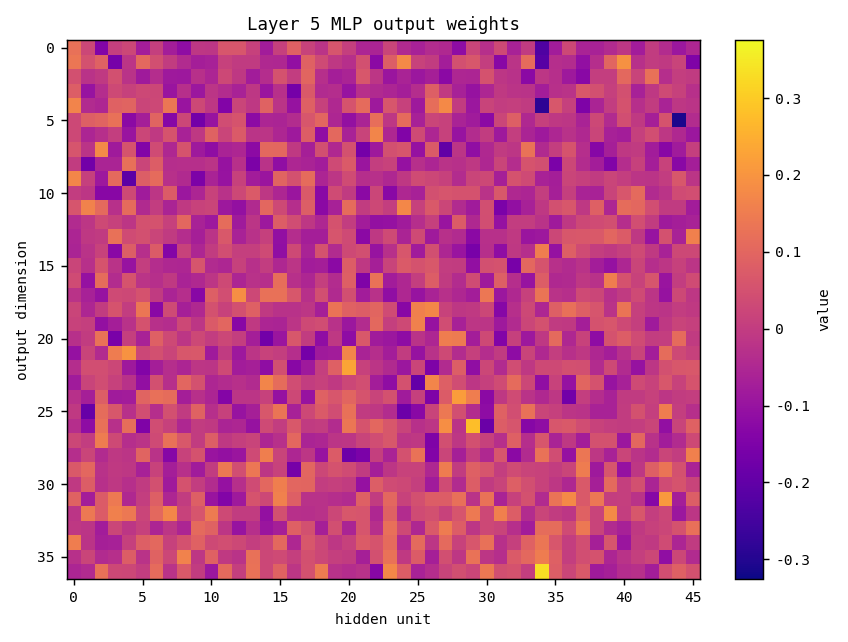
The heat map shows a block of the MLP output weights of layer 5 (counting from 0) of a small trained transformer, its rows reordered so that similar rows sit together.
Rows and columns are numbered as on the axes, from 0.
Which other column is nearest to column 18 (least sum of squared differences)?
32
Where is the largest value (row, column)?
36, 34
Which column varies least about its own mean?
41
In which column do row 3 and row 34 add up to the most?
0
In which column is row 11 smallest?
31
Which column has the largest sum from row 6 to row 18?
20
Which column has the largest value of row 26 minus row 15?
29
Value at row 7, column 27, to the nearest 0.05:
-0.2
